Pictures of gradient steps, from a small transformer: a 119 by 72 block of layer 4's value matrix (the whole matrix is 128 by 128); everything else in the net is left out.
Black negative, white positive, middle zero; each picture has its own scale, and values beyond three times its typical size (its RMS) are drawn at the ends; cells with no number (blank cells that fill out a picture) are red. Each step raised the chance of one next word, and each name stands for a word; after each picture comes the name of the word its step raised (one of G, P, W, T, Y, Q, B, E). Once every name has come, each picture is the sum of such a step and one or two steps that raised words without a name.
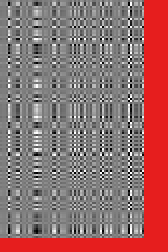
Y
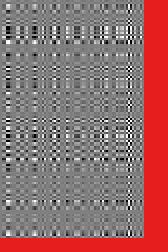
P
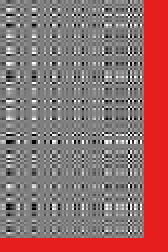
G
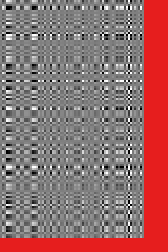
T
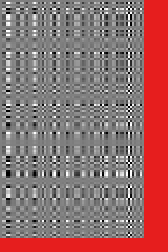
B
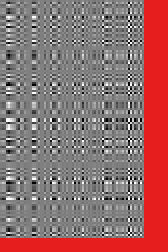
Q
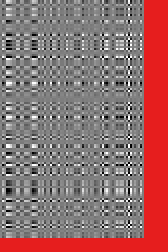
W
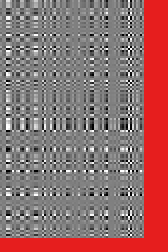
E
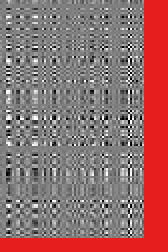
W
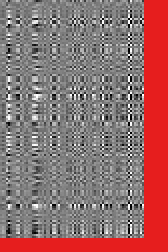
Y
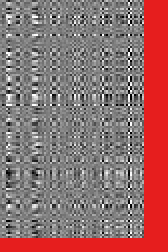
B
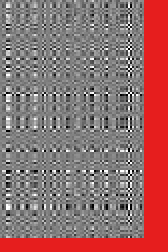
E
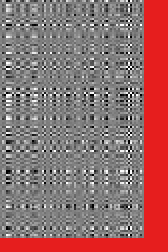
G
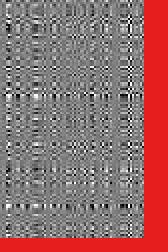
P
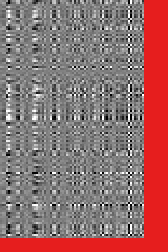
Y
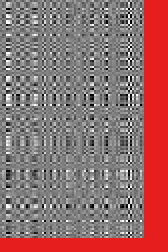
B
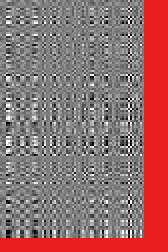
Y
